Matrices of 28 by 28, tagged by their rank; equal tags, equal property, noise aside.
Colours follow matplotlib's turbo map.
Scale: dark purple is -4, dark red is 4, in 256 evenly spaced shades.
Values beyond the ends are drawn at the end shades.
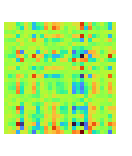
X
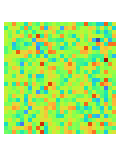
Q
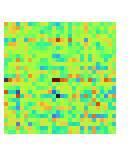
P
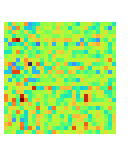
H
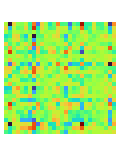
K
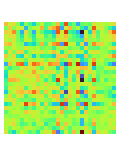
K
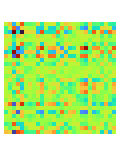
X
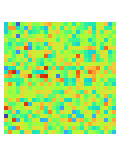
Q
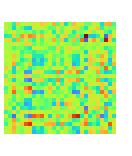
K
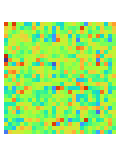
H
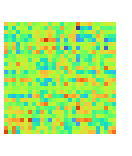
P
